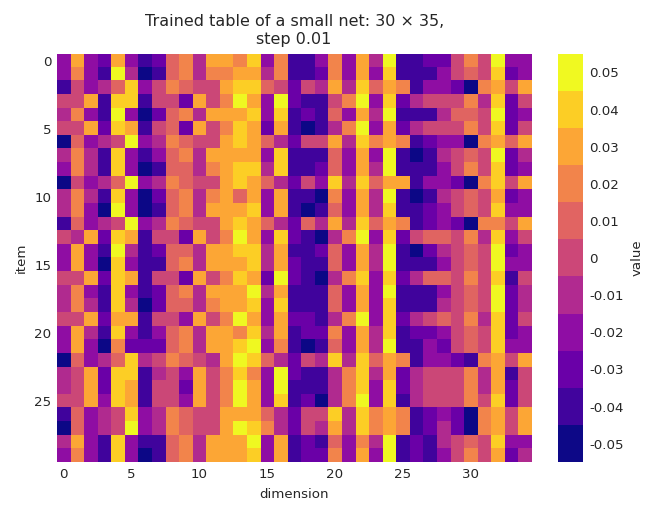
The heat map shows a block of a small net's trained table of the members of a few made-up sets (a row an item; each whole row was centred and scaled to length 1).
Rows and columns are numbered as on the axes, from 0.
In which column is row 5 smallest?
18
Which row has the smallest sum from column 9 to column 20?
5
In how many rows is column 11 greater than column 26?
29
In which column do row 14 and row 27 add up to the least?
26
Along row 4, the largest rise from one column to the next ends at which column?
4
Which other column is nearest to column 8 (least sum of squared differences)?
31
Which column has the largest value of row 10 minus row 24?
9
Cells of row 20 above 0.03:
4
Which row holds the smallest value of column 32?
12
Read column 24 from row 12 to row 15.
0.03 0.04 0.05 0.05
